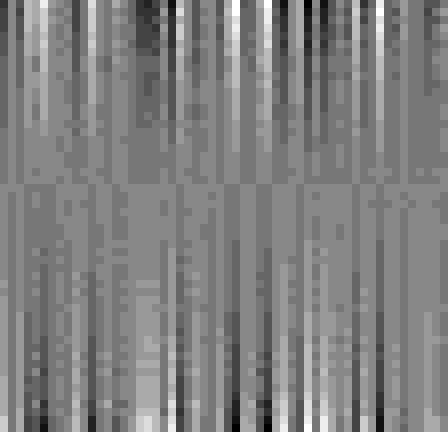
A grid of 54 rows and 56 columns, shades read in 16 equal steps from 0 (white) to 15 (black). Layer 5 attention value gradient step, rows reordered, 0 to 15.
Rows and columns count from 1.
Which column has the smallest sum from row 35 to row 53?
39
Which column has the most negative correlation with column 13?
11
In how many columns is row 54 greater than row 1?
25
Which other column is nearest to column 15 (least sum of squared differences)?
7
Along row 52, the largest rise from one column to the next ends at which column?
23
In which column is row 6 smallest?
34
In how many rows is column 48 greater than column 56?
27
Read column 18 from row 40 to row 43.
6 6 6 6
